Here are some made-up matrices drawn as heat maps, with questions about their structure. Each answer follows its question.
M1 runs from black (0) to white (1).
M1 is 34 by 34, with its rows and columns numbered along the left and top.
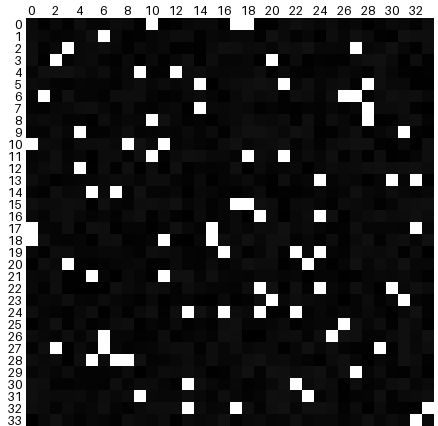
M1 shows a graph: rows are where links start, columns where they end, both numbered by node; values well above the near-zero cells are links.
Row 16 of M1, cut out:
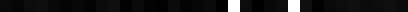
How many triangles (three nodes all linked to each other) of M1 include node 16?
1
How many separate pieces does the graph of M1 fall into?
2
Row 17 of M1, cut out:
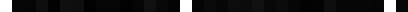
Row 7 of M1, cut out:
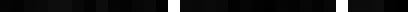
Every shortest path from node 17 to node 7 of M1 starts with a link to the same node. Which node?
node 0
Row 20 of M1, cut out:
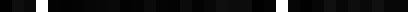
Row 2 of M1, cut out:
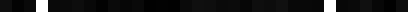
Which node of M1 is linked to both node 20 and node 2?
node 3
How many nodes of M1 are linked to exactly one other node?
5
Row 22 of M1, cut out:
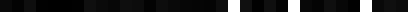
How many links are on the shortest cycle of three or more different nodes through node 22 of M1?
3
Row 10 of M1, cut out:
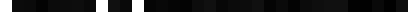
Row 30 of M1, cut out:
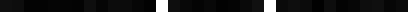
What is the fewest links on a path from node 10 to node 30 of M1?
5
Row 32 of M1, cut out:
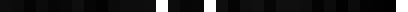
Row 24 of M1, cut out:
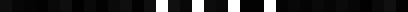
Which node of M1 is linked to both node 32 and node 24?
node 13
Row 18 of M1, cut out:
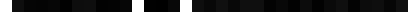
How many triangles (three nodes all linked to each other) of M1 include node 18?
0
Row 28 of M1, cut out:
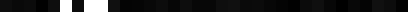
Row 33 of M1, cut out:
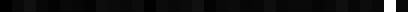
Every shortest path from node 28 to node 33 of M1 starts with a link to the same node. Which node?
node 8
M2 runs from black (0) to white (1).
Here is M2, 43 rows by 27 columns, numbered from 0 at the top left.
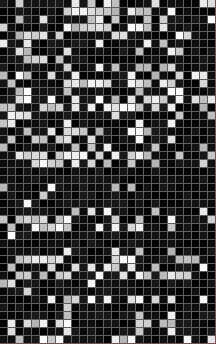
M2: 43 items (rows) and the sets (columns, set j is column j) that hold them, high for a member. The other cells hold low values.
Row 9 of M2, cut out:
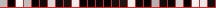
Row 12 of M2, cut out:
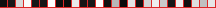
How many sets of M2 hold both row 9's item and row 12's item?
9
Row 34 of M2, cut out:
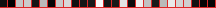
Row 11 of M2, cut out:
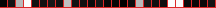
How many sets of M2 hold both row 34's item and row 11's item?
6
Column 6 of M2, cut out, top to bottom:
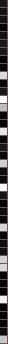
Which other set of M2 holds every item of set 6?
16
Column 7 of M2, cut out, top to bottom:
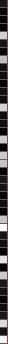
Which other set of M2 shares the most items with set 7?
5
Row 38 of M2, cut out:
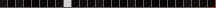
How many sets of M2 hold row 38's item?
1
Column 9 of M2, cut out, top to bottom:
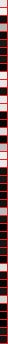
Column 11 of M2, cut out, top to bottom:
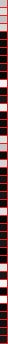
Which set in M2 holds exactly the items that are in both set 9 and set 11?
13
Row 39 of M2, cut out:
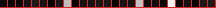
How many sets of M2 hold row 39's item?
3
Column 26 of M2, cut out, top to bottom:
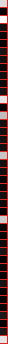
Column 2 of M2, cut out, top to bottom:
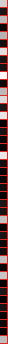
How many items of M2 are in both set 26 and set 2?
7
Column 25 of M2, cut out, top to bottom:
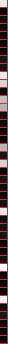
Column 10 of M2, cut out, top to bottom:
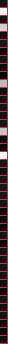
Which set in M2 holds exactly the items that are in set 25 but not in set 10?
19
